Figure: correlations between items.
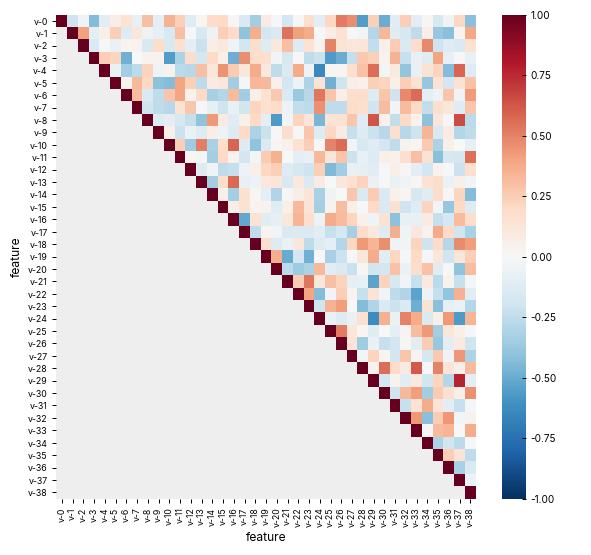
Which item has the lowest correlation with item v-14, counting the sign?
v-38
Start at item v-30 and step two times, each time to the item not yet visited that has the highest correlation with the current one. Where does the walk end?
v-33
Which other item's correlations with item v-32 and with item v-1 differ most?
v-36
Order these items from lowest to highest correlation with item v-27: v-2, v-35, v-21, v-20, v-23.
v-20, v-21, v-23, v-2, v-35
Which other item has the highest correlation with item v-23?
v-21
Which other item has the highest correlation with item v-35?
v-28
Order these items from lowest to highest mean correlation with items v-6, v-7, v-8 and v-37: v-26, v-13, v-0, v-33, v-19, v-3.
v-3, v-13, v-26, v-19, v-0, v-33
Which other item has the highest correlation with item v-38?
v-11
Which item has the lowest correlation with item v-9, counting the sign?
v-5
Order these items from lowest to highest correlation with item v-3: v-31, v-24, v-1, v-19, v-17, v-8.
v-24, v-1, v-8, v-19, v-31, v-17
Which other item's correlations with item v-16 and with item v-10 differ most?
v-18
